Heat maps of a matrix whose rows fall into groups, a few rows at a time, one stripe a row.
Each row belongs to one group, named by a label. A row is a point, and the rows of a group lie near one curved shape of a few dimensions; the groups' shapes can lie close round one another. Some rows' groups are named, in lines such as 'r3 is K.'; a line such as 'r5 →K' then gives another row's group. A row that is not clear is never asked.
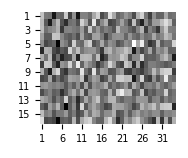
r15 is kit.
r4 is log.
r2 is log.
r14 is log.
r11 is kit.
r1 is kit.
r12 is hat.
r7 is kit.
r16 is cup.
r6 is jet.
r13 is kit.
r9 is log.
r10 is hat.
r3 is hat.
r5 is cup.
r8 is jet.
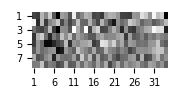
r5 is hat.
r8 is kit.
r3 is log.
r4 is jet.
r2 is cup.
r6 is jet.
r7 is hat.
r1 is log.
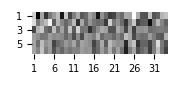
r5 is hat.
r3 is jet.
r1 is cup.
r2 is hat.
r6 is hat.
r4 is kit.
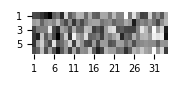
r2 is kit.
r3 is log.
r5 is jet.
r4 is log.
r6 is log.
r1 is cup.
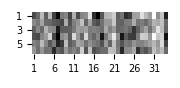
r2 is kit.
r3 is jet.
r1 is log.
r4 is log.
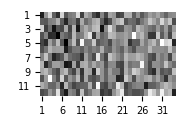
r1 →jet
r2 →log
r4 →cup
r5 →log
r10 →jet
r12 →log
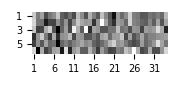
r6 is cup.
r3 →log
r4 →jet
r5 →jet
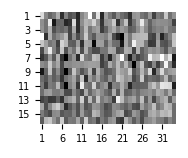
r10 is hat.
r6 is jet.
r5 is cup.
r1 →hat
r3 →kit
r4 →cup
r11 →log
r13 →hat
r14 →log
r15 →log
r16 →jet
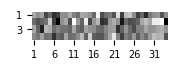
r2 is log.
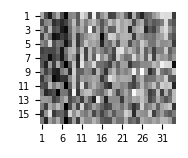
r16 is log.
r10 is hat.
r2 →hat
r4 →hat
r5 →kit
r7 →hat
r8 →log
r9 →cup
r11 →log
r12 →cup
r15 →jet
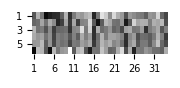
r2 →log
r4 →hat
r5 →hat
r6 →jet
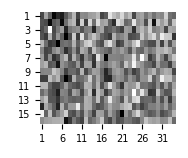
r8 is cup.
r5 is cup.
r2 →hat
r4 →log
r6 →log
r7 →cup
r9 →log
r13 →cup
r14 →jet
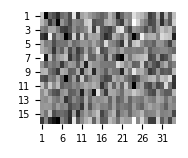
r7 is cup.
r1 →cup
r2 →cup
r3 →kit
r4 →log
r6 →kit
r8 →hat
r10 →log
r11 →hat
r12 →cup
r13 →kit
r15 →kit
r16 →cup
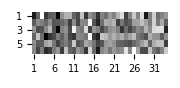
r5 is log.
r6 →cup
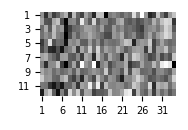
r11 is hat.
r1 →cup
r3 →jet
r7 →cup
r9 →kit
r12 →jet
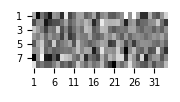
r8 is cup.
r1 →cup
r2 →hat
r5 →jet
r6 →hat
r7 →jet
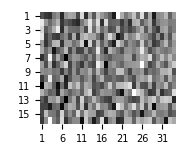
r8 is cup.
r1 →hat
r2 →hat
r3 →hat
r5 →hat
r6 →cup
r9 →kit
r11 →jet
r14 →hat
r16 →jet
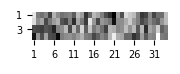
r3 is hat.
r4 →jet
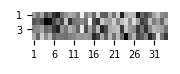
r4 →hat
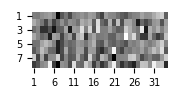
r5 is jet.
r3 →hat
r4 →cup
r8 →log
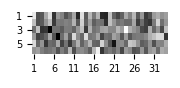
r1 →hat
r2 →hat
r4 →log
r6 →kit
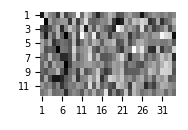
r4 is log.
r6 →cup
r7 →kit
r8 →jet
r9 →log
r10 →hat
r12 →kit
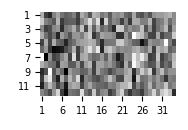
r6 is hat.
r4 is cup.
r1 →log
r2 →hat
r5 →jet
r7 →cup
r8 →cup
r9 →jet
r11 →jet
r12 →log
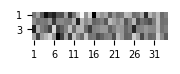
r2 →hat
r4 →log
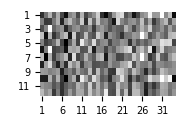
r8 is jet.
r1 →log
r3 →jet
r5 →log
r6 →jet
